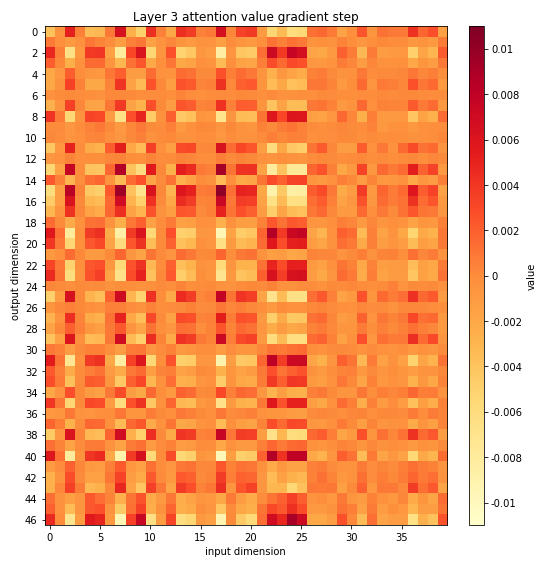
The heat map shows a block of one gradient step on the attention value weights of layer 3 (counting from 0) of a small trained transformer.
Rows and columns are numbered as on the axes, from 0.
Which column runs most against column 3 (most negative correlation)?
39
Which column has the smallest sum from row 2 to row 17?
22
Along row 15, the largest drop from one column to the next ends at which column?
8
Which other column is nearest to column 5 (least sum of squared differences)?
23
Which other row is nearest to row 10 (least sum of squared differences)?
9
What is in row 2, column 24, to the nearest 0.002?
0.008
